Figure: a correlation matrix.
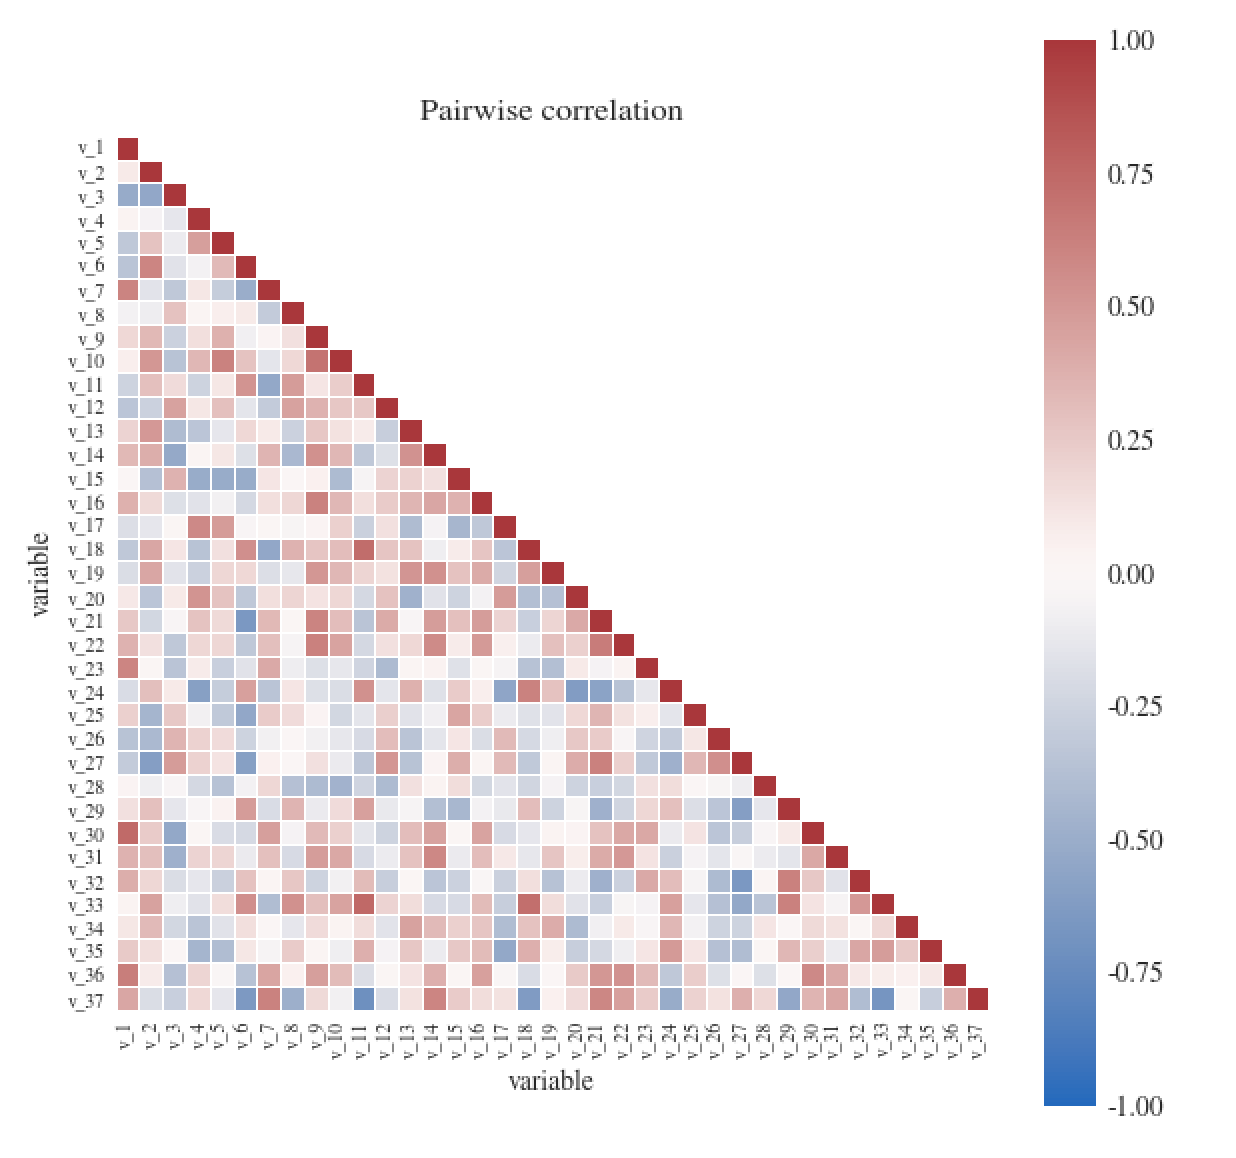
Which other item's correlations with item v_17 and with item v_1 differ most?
v_30
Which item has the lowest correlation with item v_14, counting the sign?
v_3
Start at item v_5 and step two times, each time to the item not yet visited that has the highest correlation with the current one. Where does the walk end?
v_9
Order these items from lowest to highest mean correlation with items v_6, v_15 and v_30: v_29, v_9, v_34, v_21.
v_21, v_29, v_9, v_34
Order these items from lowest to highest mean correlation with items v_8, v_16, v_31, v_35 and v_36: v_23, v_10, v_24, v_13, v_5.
v_5, v_24, v_23, v_13, v_10
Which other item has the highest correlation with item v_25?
v_15
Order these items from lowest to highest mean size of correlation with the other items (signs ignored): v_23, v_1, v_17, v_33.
v_23, v_17, v_1, v_33
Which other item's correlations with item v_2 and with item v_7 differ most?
v_6
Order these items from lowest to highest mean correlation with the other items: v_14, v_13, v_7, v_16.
v_7, v_13, v_14, v_16
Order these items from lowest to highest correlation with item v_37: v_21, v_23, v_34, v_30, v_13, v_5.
v_5, v_34, v_13, v_23, v_30, v_21
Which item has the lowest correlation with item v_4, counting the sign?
v_24
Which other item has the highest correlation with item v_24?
v_18
